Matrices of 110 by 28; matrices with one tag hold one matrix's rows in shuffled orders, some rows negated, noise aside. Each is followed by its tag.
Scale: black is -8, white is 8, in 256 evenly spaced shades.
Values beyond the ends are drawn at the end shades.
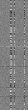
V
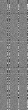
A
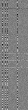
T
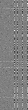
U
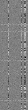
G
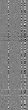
G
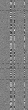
V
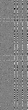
U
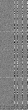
U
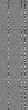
G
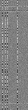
T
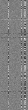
G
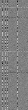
T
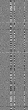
V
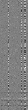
G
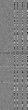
U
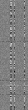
V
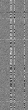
V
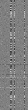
V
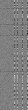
U
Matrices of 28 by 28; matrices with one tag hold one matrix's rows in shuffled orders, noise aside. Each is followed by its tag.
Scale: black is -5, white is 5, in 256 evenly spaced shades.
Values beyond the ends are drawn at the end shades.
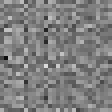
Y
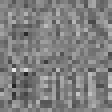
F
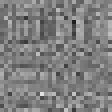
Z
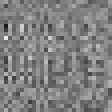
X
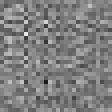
Y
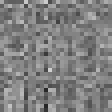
Y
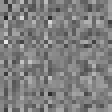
X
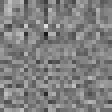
Y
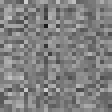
Y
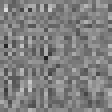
X
